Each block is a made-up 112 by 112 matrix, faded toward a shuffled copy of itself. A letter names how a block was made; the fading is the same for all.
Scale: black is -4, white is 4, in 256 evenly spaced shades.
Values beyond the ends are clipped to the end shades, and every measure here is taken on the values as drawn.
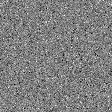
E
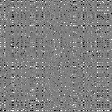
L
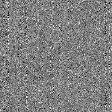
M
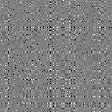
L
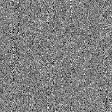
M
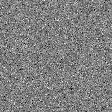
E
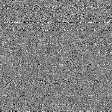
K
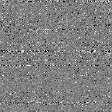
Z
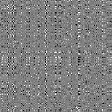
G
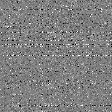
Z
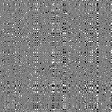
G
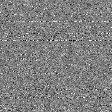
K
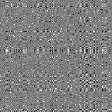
G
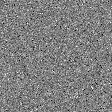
E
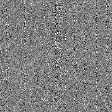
M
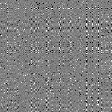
L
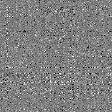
Z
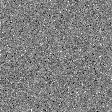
E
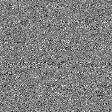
K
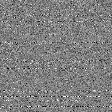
K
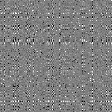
G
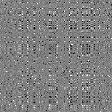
L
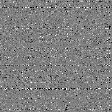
Z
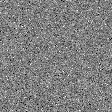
E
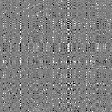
G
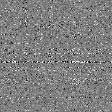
Z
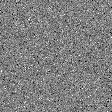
E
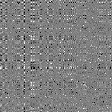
L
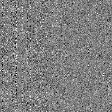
M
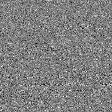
K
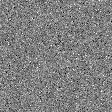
E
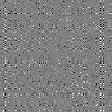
L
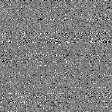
Z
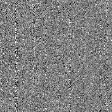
M
